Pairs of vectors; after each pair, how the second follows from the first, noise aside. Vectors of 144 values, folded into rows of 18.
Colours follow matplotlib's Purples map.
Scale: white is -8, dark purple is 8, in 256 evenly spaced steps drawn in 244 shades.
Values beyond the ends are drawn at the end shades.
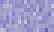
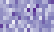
reversed, negated, scaled up.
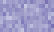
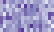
negated, scaled up.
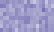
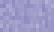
shrunk.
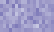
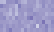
partly zeroed.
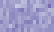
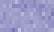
wrapped around, negated, partly zeroed.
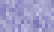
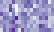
reversed, negated, scaled up.
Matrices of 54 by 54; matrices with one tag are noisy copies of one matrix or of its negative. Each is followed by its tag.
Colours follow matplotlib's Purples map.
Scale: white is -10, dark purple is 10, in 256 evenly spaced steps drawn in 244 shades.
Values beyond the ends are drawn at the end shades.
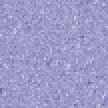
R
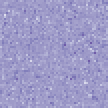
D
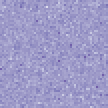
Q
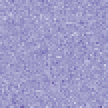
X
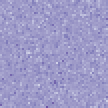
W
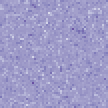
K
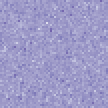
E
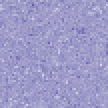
K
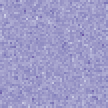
D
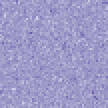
D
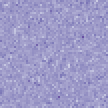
R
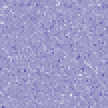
Q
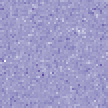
K
